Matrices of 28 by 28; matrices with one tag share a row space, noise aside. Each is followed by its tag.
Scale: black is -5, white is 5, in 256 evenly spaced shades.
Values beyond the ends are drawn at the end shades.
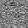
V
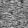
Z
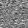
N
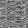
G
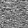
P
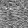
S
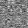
G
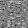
G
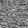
N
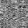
N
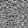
S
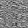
N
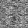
V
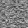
V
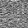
S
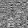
G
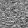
V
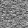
P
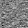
P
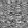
G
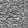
S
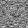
V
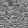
S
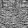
P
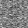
S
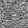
P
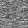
P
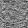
P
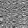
N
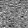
Z
